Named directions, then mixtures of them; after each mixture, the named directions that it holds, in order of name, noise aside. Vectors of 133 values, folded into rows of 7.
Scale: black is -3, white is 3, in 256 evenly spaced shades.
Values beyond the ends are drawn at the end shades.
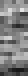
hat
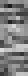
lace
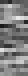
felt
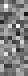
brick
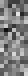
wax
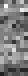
brick, hat.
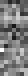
felt, wax.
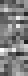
brick, felt, lace.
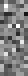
brick.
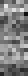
brick, hat.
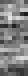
felt, hat.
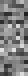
brick, lace.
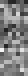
felt, wax.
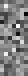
brick.
